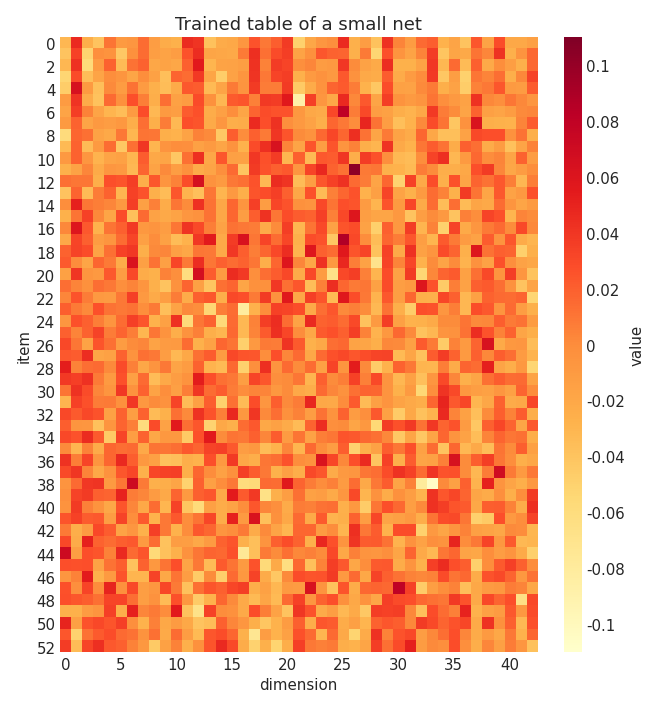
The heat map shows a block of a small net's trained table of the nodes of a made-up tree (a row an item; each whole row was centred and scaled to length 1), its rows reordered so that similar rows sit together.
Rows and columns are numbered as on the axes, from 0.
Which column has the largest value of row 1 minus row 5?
21
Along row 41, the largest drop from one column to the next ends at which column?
18
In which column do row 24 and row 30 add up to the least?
32
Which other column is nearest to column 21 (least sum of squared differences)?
3
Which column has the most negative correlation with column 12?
36
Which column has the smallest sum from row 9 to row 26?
28
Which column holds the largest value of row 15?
26
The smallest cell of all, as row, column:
38, 33
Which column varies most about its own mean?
12
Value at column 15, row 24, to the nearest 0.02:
0.02
